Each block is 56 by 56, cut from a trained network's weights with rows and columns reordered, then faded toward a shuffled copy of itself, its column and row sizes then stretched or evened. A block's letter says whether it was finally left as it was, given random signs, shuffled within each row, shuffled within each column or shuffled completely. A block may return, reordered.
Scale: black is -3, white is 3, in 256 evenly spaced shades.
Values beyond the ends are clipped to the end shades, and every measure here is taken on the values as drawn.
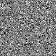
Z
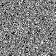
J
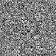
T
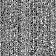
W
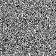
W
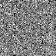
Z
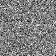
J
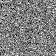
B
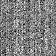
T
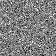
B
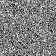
B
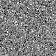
B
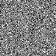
W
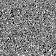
J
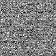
T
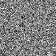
W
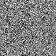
W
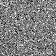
B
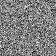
B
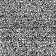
J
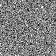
B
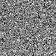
W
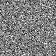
B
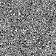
J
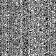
W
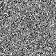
J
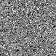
B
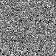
J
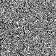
W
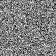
B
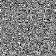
T
